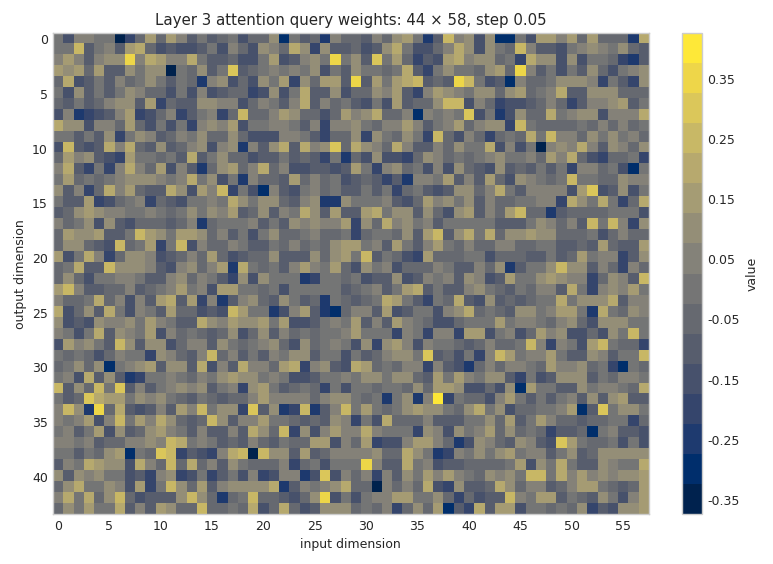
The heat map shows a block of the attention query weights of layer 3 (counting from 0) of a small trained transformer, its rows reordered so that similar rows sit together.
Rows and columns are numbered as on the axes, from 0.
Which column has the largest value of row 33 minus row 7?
3
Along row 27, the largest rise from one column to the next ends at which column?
40
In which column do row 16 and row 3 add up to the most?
45
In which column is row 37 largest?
49
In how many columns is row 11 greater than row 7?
21
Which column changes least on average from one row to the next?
54
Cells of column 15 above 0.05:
8
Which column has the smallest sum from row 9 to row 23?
26
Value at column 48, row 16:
-0.25
